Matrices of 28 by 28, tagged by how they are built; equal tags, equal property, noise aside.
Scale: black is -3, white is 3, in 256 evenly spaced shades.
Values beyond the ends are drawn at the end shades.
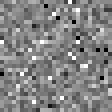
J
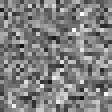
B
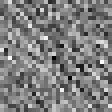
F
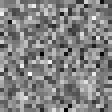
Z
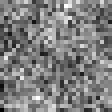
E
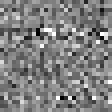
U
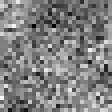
E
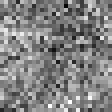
E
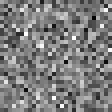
B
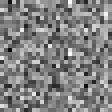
Z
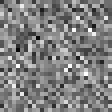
F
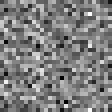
Z
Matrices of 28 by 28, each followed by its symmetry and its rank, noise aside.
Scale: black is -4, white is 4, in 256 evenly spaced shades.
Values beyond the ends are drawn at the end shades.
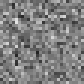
antisymmetric, rank six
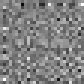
no symmetry, rank five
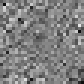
symmetric, rank six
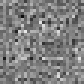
no symmetry, rank six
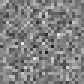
symmetric, rank six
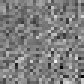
no symmetry, rank six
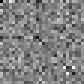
symmetric, rank five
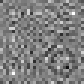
symmetric, rank six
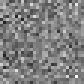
no symmetry, rank six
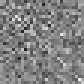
symmetric, rank seven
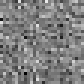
antisymmetric, rank six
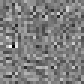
no symmetry, rank six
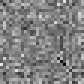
symmetric, rank seven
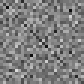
symmetric, rank six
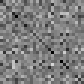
symmetric, rank five
